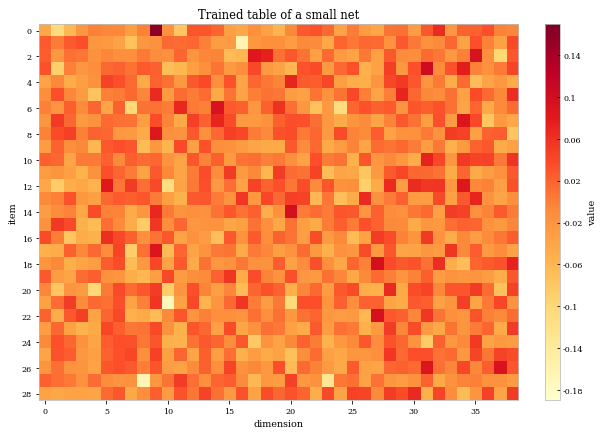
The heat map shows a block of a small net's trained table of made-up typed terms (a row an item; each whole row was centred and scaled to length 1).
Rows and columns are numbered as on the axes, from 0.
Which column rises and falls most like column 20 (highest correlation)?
10
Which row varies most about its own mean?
12
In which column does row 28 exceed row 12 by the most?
26
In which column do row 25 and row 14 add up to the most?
9
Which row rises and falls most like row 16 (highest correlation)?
11
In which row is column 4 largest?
14
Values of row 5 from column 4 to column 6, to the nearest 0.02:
-0.08 0 0
